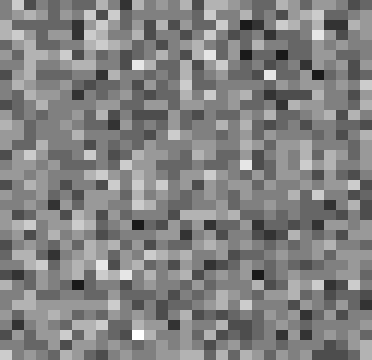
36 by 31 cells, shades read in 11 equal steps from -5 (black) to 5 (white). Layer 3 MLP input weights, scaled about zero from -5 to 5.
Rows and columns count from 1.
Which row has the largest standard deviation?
3
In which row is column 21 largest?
17
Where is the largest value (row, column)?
34, 12
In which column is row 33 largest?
9
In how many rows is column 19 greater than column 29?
19
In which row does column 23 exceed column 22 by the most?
8
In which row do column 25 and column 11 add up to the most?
28
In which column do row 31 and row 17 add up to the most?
21
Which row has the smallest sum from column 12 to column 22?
23
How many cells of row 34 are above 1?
5
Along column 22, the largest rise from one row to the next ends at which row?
29
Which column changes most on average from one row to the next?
18
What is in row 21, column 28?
-3
